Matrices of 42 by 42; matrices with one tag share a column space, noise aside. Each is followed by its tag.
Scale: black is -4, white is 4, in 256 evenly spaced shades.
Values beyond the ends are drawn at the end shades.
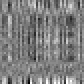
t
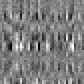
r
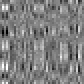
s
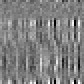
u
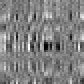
r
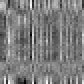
t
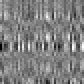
r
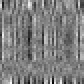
t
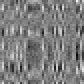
s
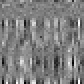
u
